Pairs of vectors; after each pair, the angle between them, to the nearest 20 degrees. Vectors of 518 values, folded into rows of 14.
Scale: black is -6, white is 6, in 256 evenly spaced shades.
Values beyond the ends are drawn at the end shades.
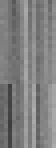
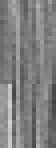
140 degrees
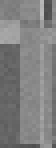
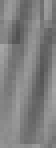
120 degrees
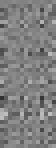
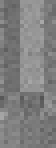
60 degrees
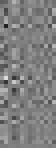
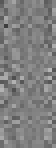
40 degrees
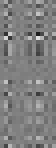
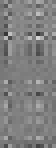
20 degrees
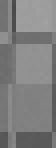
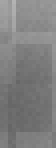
100 degrees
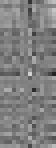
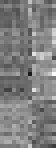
140 degrees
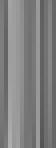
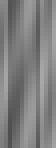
140 degrees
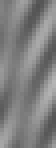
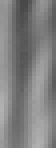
100 degrees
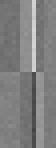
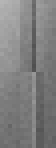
120 degrees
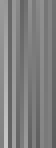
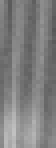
80 degrees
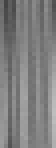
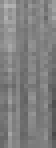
160 degrees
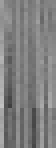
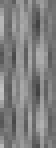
80 degrees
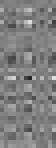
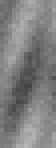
100 degrees
